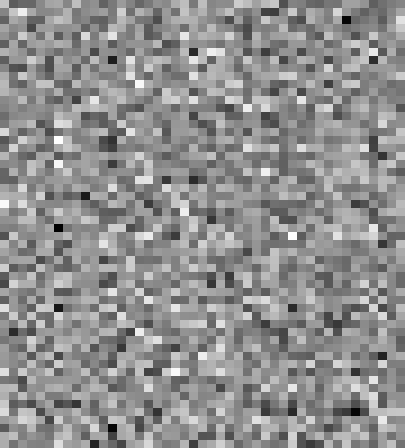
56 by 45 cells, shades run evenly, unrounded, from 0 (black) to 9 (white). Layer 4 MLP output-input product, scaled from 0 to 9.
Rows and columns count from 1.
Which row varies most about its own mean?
52
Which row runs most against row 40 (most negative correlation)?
51
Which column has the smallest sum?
32
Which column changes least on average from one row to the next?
27
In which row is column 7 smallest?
29
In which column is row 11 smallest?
37
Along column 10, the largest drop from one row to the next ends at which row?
25
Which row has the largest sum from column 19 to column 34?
13
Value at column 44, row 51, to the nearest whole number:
6
